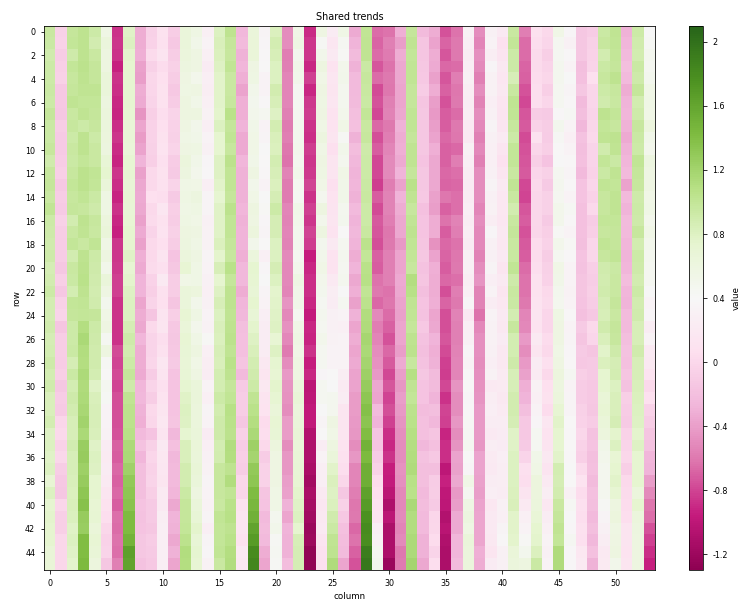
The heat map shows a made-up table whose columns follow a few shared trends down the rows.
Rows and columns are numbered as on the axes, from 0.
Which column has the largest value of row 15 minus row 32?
53
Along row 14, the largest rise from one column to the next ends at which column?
7
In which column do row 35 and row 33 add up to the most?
28
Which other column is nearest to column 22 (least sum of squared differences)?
13
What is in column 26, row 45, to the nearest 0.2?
-0.4
